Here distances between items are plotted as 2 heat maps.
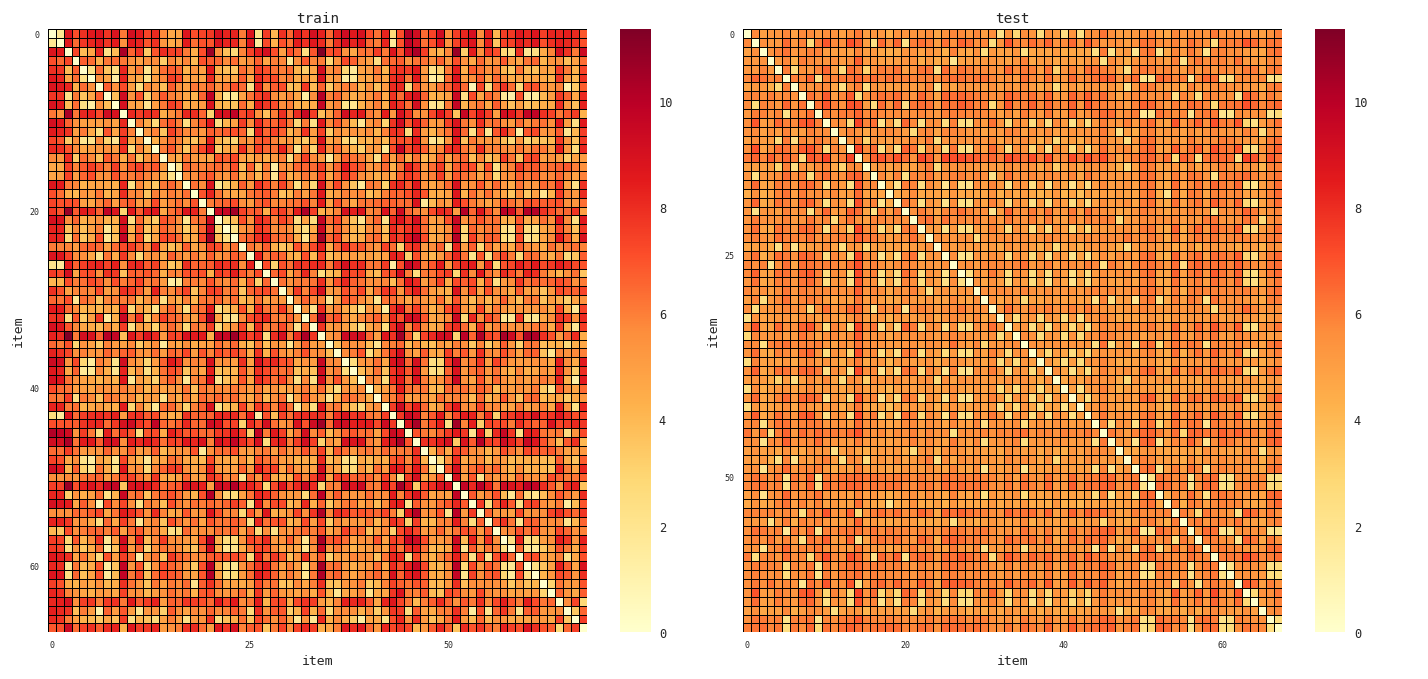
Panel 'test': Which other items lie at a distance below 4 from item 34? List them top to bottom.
0, 32, 37, 40, 42
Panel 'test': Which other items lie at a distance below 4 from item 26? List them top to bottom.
3, 45, 55
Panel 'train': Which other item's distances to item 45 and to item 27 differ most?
51
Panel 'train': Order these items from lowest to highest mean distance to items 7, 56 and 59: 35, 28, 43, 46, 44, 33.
35, 28, 33, 43, 44, 46
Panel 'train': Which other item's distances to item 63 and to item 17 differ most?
36
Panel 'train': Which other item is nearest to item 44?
50
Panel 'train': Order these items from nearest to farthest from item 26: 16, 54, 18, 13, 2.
16, 54, 18, 13, 2
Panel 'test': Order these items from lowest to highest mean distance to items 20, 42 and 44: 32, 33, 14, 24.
32, 24, 33, 14
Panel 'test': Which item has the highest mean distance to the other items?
14
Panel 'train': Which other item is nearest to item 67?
64
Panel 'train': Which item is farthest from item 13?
44
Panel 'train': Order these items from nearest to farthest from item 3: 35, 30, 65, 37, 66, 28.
30, 35, 65, 66, 28, 37
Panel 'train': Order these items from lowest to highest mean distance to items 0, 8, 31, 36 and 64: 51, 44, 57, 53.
53, 57, 51, 44
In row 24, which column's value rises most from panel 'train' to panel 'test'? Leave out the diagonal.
50
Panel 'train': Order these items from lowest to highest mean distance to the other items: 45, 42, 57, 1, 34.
42, 57, 45, 1, 34
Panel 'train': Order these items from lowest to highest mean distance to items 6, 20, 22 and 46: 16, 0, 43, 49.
16, 49, 43, 0
